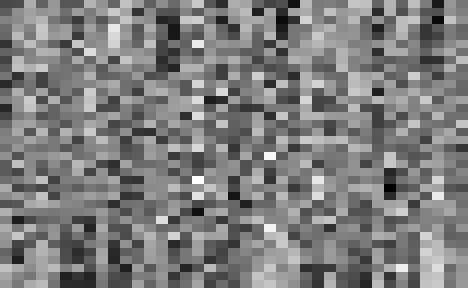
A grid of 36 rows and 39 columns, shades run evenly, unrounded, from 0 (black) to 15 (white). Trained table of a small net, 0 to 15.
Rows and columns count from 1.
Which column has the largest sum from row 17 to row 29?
37
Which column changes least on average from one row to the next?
29
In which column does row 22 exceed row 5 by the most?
7
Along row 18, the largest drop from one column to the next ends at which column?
14
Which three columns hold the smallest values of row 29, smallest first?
8, 28, 21
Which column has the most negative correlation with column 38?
19
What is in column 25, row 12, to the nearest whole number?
5
